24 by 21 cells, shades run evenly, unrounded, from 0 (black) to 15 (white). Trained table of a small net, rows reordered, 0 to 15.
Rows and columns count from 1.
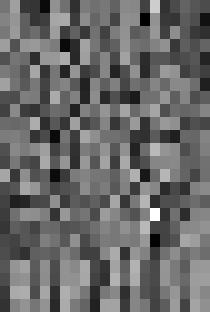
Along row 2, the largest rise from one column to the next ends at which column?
16
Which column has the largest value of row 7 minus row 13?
1
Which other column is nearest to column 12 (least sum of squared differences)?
20
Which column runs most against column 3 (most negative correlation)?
6
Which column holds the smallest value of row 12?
14
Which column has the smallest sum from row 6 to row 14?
15
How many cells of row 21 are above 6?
12
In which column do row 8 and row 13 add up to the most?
17
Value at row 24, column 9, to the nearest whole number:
6
